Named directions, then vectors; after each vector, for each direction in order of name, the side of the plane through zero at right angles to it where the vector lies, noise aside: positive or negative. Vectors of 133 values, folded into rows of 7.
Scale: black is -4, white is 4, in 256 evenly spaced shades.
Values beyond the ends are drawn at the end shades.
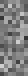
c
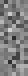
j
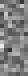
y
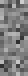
negative, negative, negative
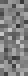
positive, positive, positive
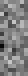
positive, negative, negative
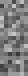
negative, positive, negative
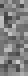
negative, positive, negative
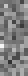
negative, positive, positive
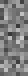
positive, positive, positive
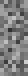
negative, negative, positive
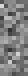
positive, negative, positive
